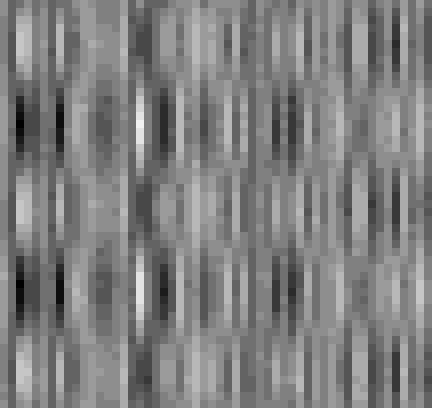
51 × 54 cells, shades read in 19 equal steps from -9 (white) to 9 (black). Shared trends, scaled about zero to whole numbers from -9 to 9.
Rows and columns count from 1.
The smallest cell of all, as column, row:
18, 16
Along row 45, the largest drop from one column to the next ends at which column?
51
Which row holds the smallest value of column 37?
48
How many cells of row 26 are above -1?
26
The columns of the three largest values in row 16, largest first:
3, 8, 21
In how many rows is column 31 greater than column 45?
32
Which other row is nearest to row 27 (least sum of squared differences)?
7
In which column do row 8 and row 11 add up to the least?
25
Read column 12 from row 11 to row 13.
-1 0 0
